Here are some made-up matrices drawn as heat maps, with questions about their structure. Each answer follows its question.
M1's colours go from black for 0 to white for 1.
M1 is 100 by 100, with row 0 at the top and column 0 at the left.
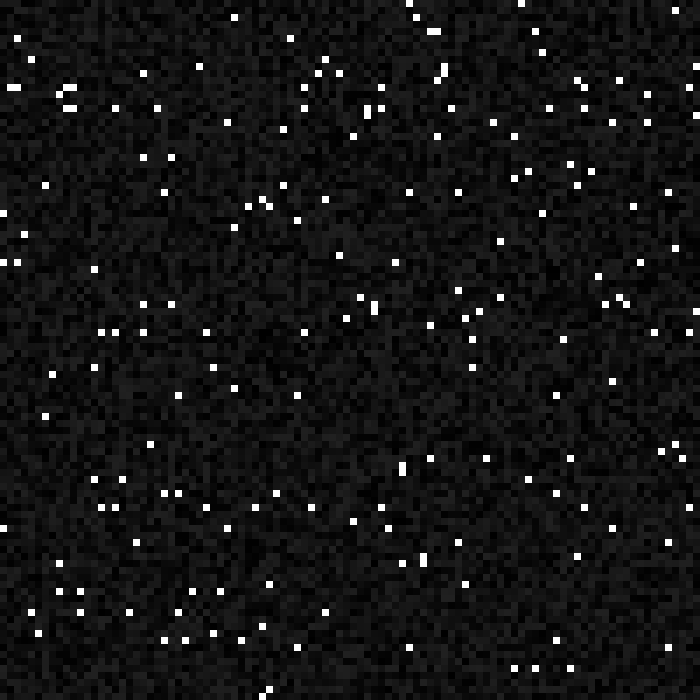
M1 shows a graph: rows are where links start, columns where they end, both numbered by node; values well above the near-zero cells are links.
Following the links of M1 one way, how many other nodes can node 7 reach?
12
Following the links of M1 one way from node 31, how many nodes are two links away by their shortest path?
3
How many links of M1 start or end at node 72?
8
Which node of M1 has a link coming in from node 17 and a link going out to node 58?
node 92
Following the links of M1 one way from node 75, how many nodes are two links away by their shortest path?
8
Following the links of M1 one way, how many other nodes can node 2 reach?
4
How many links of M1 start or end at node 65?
7
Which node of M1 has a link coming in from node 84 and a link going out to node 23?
node 27
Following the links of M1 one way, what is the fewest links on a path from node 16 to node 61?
5
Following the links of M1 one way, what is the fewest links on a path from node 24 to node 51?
4
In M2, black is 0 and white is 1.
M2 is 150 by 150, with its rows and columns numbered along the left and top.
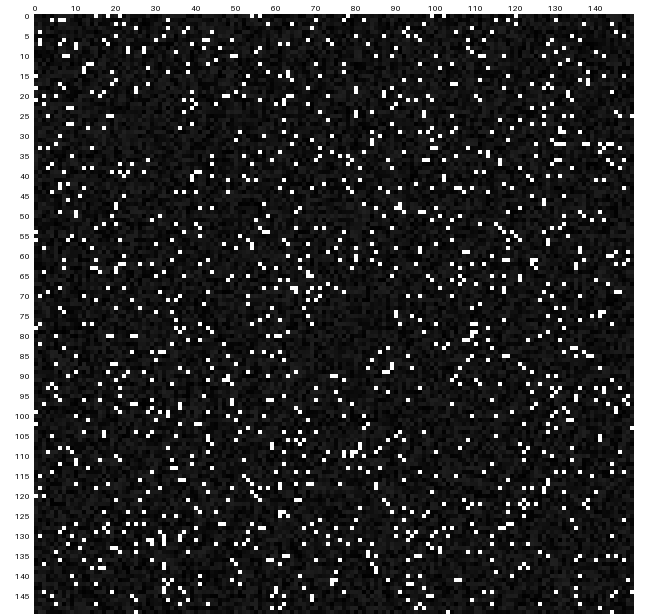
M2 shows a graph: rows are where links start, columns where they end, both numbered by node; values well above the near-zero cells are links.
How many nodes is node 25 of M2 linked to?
11
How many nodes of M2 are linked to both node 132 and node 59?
1
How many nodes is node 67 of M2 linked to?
6
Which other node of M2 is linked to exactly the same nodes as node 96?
node 136
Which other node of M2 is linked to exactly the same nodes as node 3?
node 146
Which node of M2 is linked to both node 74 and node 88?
node 141
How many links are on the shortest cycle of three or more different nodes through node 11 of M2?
6
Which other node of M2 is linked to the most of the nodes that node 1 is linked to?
node 100
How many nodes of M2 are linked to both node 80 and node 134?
3
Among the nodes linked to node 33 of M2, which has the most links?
node 99
